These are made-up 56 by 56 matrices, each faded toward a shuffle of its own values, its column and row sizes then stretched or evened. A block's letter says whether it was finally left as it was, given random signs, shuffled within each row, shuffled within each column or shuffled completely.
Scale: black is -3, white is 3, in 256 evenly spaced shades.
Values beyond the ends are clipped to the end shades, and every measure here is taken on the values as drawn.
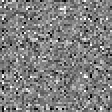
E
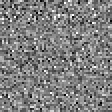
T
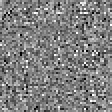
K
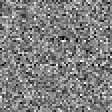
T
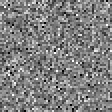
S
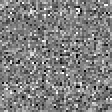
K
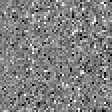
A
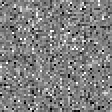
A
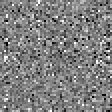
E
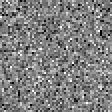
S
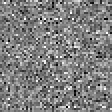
E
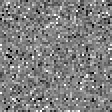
T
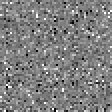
K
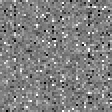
A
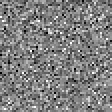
S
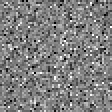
A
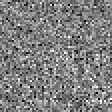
T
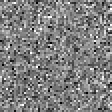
A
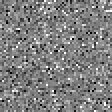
T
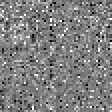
E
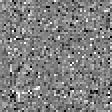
E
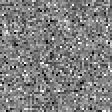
T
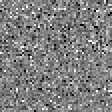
T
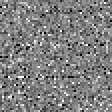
T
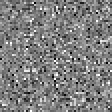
E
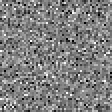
T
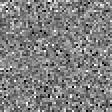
T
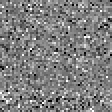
T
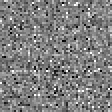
K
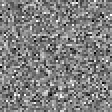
T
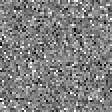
S
